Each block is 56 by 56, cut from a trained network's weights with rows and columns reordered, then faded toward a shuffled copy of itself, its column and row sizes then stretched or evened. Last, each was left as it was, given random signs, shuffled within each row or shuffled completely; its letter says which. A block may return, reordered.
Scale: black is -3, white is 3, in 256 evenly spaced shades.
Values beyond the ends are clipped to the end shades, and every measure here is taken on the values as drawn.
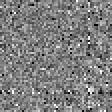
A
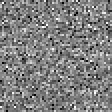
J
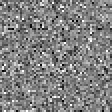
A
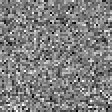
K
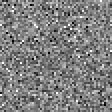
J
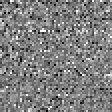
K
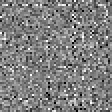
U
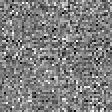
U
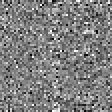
U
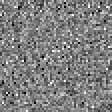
K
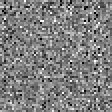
A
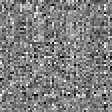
U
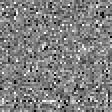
A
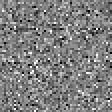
A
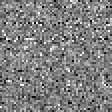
K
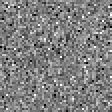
J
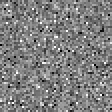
J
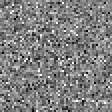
K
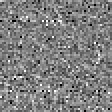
K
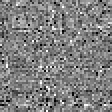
U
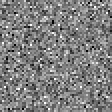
J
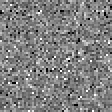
K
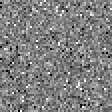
J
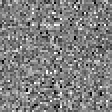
U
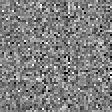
U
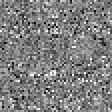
U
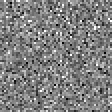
J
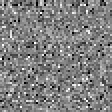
U
